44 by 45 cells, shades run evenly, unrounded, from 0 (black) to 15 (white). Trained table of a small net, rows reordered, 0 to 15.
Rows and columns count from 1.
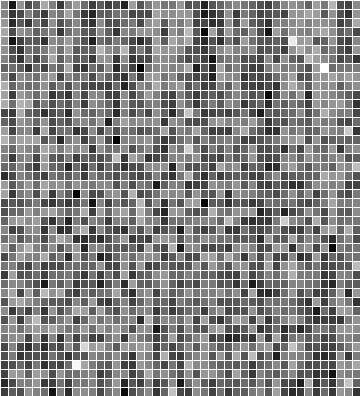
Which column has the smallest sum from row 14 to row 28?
33
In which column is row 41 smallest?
6
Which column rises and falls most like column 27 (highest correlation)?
18
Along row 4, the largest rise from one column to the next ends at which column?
27
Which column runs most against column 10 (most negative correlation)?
21
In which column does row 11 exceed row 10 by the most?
16
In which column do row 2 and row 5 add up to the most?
37
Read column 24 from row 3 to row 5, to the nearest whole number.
9 11 10
